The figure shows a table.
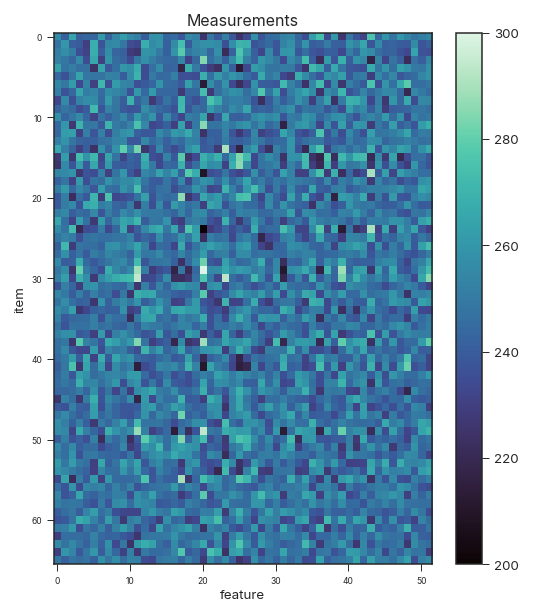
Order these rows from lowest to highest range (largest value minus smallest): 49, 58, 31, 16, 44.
58, 31, 44, 16, 49
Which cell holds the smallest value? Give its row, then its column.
24, 20
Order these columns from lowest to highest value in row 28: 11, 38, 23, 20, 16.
16, 38, 23, 11, 20
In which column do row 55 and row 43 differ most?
17
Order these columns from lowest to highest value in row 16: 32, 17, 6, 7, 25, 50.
6, 50, 32, 7, 17, 25
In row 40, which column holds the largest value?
48
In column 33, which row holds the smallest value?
50
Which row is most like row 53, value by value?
4
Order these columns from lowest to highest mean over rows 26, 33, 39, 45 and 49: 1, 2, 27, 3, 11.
2, 3, 27, 11, 1
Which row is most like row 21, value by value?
31
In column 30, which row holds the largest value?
38
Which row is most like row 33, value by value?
54
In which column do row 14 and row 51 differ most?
23
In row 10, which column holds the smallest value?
21
